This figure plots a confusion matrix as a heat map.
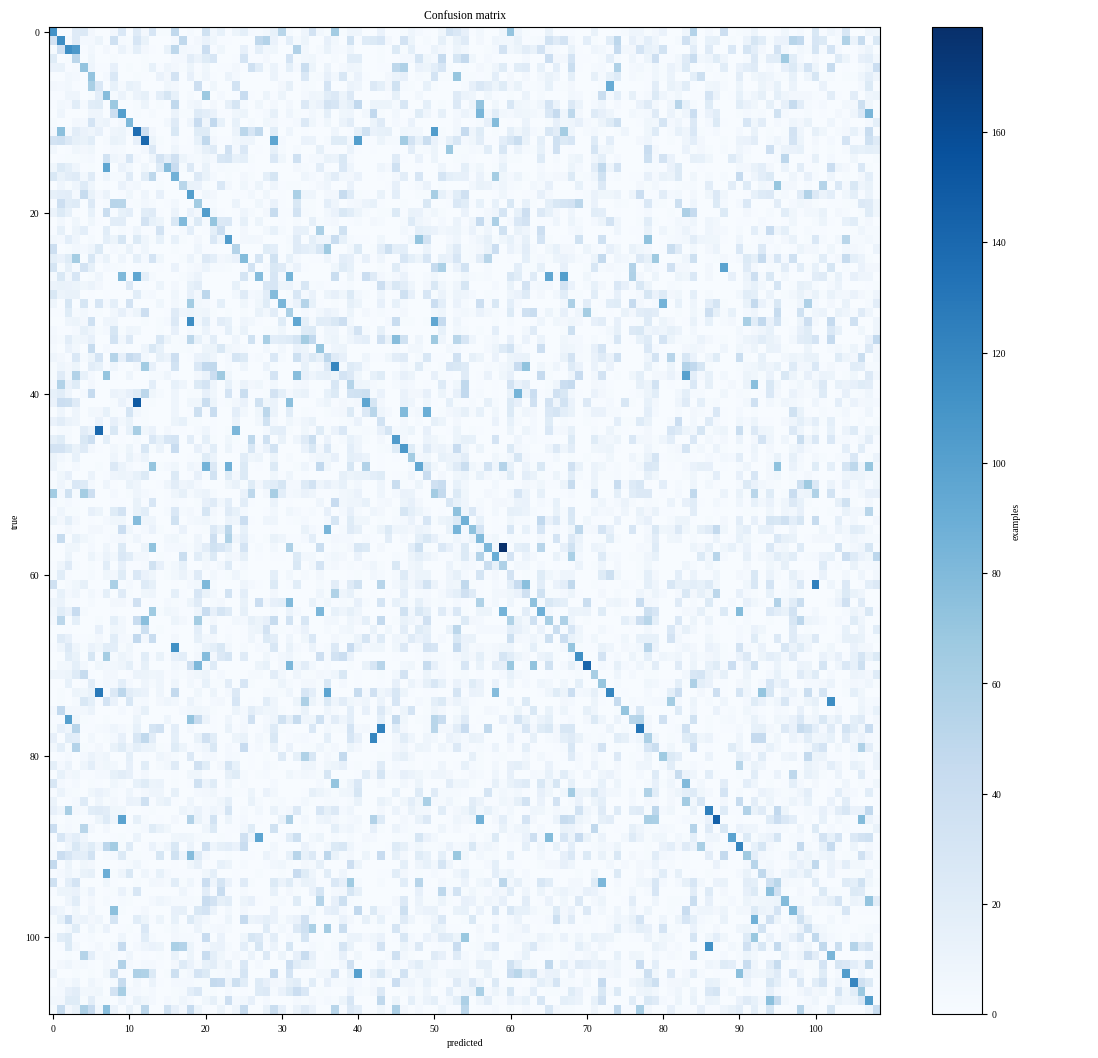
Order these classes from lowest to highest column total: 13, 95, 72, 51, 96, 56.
96, 13, 51, 56, 72, 95
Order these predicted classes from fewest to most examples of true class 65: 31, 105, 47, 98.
47, 105, 31, 98
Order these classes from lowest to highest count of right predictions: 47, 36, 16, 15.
36, 47, 15, 16
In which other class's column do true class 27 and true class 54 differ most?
67
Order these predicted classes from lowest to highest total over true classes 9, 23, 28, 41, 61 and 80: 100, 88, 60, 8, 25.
88, 25, 60, 8, 100
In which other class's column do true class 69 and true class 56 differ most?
20
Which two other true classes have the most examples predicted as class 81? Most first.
74, 36
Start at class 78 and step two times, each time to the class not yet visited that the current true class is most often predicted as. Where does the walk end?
49
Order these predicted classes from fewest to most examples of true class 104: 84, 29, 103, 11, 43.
103, 84, 43, 29, 11
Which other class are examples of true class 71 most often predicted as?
4
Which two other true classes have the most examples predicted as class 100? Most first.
61, 51
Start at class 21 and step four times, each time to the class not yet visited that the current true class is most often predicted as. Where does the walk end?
72
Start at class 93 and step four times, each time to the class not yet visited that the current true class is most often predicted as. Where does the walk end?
37
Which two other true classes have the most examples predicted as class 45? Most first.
34, 108
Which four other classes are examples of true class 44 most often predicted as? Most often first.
6, 24, 11, 90
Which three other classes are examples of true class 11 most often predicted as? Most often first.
50, 1, 67
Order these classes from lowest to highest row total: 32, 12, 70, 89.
89, 32, 70, 12
